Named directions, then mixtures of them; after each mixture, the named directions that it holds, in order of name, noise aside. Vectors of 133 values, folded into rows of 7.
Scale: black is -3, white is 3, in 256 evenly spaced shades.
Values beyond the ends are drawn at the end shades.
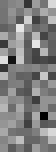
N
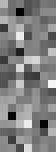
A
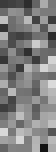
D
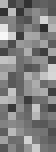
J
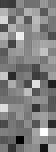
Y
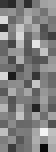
D, N, Y.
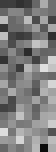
D.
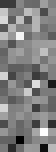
Y.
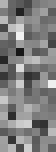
A.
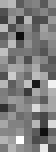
Y.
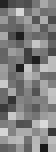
A, D.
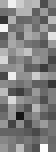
A, D, Y.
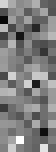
Y.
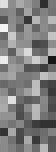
D, J.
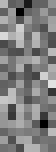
A, J, N.
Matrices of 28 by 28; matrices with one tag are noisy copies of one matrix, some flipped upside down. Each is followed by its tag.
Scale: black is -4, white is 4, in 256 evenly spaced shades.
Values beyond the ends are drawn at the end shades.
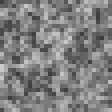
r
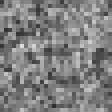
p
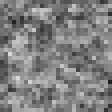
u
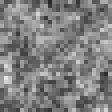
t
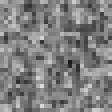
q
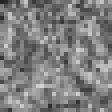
t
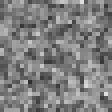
p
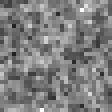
r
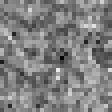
p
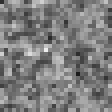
r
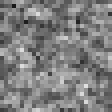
u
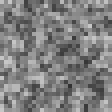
q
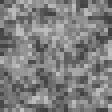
u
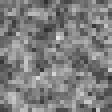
u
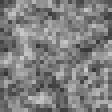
u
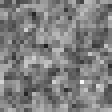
r
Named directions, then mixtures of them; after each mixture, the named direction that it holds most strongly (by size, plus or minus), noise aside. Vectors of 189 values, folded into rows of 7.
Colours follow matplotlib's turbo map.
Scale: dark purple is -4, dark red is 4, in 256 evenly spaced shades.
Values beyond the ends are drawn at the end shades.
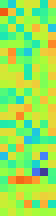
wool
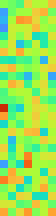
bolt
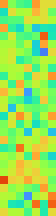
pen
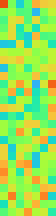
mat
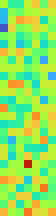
bolt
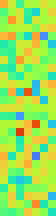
mat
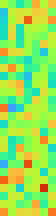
bolt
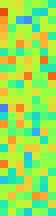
bolt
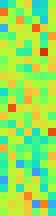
pen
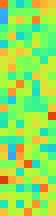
mat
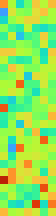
pen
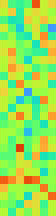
pen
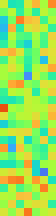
bolt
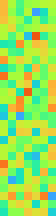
mat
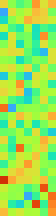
pen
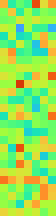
pen
